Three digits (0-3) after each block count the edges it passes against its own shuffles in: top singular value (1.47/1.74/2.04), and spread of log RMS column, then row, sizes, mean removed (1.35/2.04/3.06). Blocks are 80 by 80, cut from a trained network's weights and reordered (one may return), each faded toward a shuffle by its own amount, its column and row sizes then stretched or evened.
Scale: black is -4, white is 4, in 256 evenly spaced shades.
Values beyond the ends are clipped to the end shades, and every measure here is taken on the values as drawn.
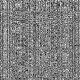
3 0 1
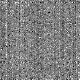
2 1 1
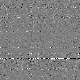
3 0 2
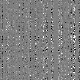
1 3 1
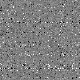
1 1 2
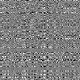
3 1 3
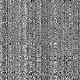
3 2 2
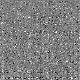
0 0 2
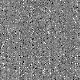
0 1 1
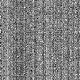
3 1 0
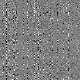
2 3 1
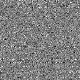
0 0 2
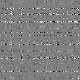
3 2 3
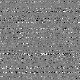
0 0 3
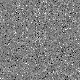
0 1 0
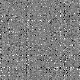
0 2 2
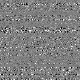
1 0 3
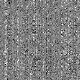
2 2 1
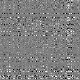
2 2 3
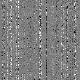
2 3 0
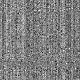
3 0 1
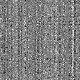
3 2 1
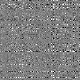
2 2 3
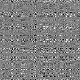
3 2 3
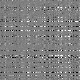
3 2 3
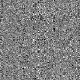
1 2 1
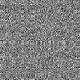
2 0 1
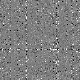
1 2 1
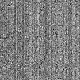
3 0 0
